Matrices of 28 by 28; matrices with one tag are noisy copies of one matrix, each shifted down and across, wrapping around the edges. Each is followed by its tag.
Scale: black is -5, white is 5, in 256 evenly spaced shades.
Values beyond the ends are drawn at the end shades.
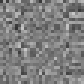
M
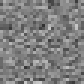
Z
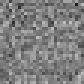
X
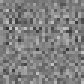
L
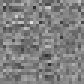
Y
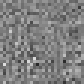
L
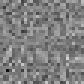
X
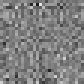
L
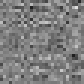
Y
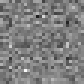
Z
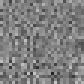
L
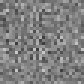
L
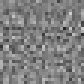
X
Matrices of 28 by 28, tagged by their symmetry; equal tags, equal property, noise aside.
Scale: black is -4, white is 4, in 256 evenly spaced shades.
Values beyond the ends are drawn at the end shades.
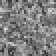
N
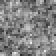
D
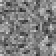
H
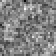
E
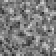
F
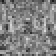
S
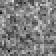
N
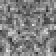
S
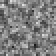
N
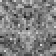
S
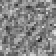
E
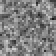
F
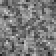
D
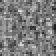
H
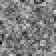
E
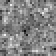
F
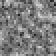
F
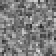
F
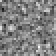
H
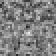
S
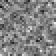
E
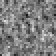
D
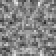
S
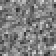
N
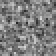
N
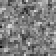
N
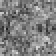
H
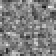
N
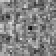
H
